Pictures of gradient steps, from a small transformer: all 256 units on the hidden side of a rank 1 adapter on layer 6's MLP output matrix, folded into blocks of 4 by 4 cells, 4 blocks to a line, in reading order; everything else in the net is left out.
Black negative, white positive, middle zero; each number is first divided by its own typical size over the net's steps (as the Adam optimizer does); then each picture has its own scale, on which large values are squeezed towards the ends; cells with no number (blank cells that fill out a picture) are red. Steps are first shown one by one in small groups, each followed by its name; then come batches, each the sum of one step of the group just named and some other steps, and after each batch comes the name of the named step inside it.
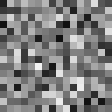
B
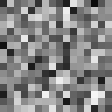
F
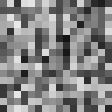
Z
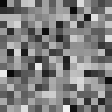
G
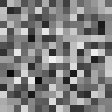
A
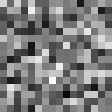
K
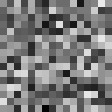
K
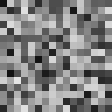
G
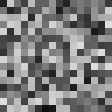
A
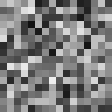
K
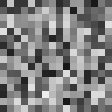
F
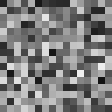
A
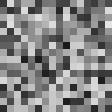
F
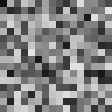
G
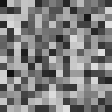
G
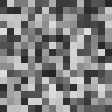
Z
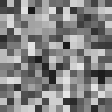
F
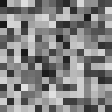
B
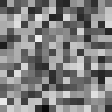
F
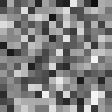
F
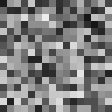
B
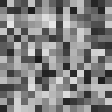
F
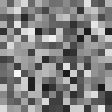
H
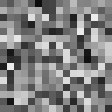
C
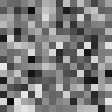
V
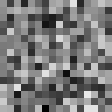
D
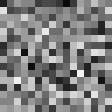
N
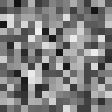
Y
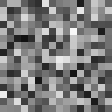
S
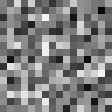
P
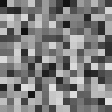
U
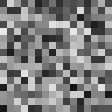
S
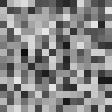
N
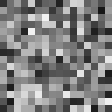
P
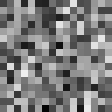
D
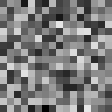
D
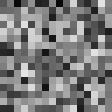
Y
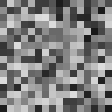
P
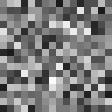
S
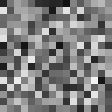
N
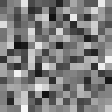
V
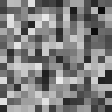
P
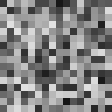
N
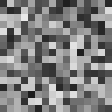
U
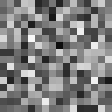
Y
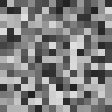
U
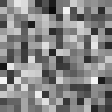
P
